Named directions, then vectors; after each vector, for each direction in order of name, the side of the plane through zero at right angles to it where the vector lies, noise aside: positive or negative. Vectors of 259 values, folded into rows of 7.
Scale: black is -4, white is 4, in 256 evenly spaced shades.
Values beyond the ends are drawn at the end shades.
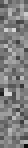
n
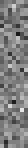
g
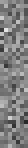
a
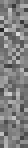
positive, negative, positive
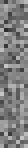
negative, positive, negative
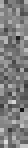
negative, negative, negative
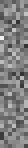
negative, positive, positive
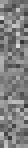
positive, negative, negative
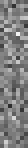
positive, negative, positive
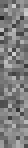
negative, positive, positive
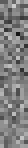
negative, positive, negative
